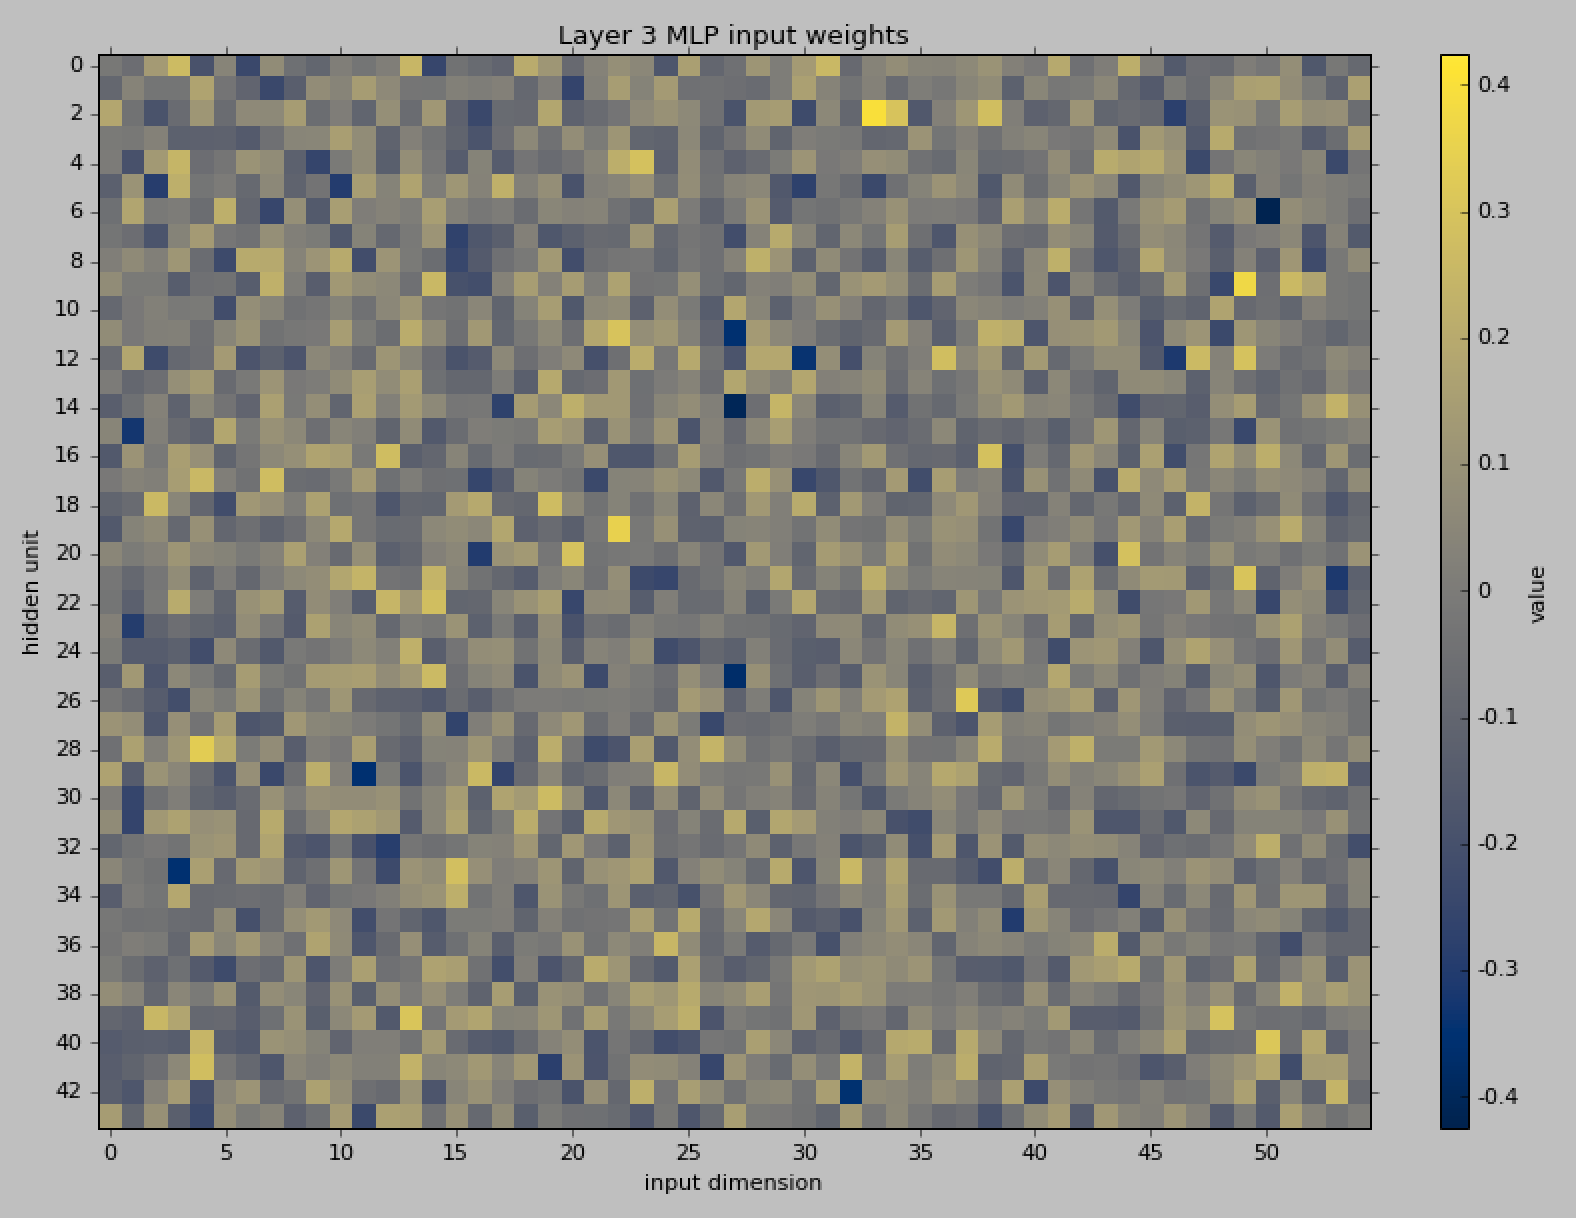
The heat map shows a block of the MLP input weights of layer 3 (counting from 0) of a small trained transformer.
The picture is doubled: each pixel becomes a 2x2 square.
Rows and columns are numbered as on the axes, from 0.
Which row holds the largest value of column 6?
8
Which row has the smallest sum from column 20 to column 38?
24
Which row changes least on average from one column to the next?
1
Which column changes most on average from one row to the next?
20
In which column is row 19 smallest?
39
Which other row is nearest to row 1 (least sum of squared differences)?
19
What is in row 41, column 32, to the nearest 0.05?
0.25
